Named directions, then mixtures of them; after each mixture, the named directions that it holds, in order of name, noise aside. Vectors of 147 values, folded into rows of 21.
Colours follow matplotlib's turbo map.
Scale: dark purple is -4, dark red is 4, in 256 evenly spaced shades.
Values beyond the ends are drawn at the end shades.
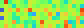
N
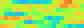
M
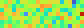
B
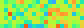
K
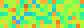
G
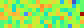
B.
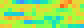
M.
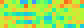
G, M.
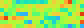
B, M.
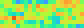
G, M.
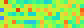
M, N.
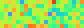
G, K.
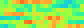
M.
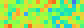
B, K.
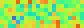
G, M.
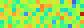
B.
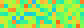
G.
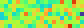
B.
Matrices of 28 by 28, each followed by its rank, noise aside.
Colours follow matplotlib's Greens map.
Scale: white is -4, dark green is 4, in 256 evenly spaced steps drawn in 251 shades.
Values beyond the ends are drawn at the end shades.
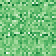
six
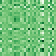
two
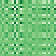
one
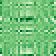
two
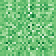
four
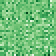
six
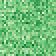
six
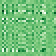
two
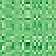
two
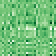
two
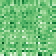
three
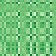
one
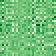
three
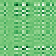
one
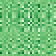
two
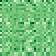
three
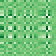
one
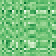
two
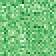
six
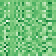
three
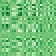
two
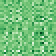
three
